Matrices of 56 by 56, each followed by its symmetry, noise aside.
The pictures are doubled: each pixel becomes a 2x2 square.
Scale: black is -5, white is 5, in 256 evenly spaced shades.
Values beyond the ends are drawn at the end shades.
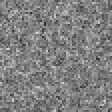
symmetric.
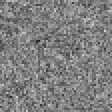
no symmetry.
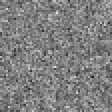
antisymmetric.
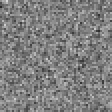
antisymmetric.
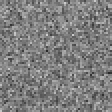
no symmetry.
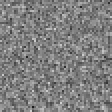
antisymmetric.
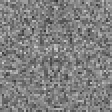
mirrored left to right.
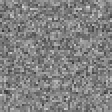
mirrored left to right.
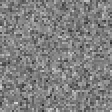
symmetric.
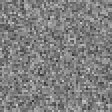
antisymmetric.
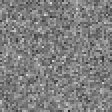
no symmetry.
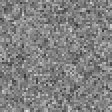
symmetric.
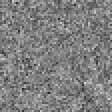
antisymmetric.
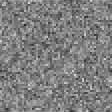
symmetric.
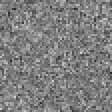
symmetric.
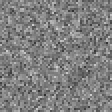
symmetric.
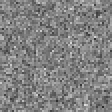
symmetric.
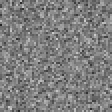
same after a half turn.
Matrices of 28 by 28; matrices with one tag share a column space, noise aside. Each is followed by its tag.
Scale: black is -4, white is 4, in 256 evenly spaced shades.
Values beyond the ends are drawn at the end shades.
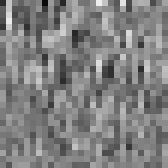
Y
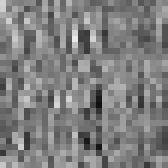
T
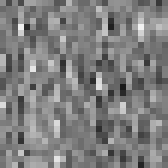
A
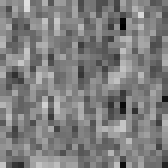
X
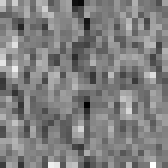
X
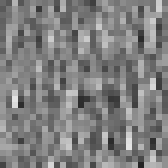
T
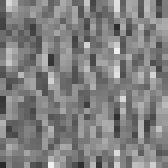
X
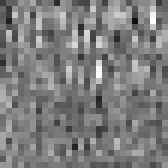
Y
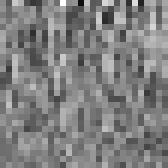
Y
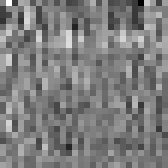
Y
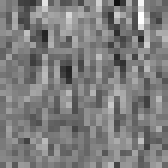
Y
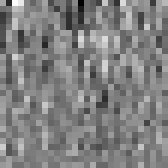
Y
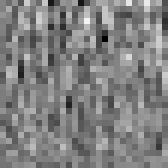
Y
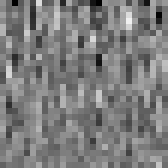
Y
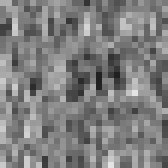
A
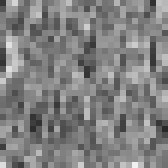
X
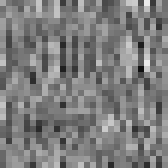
X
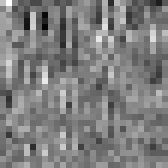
Y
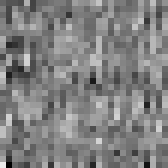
X
